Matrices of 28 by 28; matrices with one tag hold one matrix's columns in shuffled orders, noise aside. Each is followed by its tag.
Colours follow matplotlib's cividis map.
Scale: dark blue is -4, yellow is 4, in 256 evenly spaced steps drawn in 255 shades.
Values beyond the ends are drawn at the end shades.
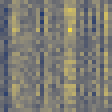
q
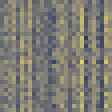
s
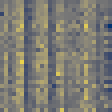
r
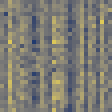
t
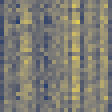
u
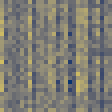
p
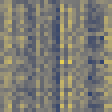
s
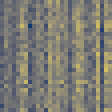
r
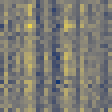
r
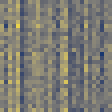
r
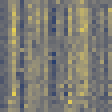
q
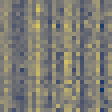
r
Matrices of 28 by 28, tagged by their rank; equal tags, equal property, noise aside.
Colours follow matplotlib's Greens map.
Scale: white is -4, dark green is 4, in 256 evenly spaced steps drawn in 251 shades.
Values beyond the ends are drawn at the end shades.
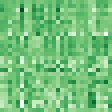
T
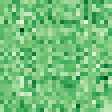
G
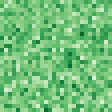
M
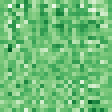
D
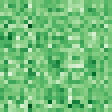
D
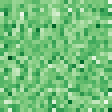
M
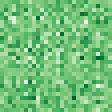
G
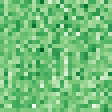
M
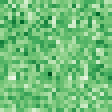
M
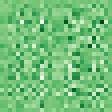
T
